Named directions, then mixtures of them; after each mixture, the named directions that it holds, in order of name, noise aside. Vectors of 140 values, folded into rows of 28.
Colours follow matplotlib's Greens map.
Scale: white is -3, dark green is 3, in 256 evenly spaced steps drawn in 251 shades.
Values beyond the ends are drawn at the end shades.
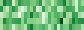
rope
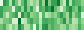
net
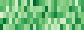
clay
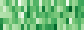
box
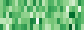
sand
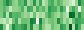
sand.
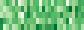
box.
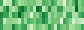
rope.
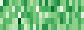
net, rope.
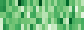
box, rope.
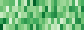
clay.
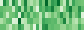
net.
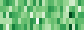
sand.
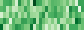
clay, sand.
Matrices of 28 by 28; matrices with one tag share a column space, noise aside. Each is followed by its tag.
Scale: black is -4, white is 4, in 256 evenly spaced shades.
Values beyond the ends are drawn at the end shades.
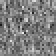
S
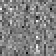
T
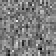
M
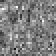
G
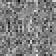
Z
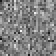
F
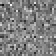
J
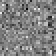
T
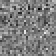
T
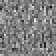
G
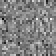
Z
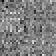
Z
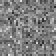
Z
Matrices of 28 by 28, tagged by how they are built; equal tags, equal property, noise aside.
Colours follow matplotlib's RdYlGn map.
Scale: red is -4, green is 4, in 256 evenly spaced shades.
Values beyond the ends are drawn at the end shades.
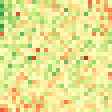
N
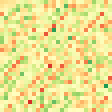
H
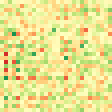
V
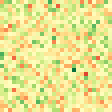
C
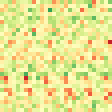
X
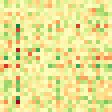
V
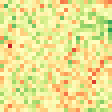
N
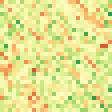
C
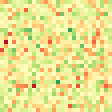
X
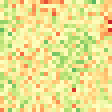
N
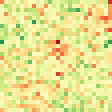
N
